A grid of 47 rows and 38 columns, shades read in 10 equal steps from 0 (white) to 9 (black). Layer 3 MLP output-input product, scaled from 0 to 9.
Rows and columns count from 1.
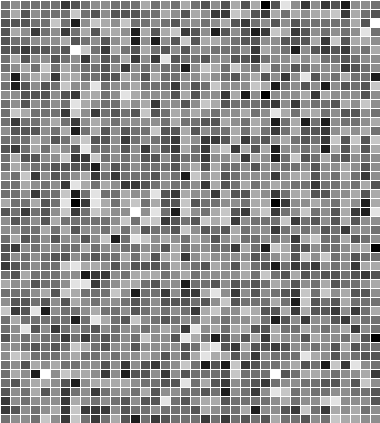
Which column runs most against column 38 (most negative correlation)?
28
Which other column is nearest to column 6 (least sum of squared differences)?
12
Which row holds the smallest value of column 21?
40
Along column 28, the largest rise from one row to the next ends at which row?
14
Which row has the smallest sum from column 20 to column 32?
13
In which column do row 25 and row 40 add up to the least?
21
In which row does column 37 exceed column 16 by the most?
24
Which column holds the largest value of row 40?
26
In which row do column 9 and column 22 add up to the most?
38
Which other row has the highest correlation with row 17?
10
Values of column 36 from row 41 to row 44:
1 4 6 5
